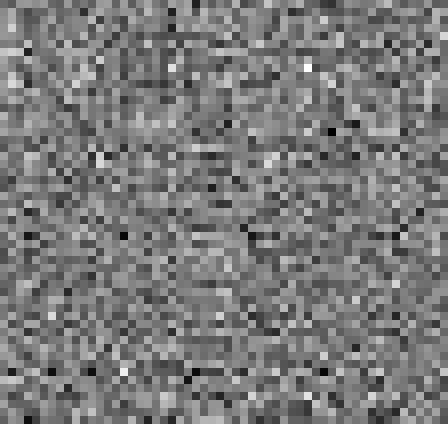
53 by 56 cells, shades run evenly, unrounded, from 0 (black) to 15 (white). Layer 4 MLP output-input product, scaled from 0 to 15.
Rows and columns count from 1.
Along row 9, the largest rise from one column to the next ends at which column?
22
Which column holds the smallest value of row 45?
4
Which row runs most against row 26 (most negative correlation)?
11
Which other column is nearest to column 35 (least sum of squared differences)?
48
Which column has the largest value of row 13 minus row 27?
53
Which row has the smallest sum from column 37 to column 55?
7
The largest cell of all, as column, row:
39, 9
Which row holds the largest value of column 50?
36
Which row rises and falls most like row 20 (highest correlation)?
43
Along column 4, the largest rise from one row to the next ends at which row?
8
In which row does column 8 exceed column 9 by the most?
49
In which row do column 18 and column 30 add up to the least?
5
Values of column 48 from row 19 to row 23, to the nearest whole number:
3 11 9 6 7
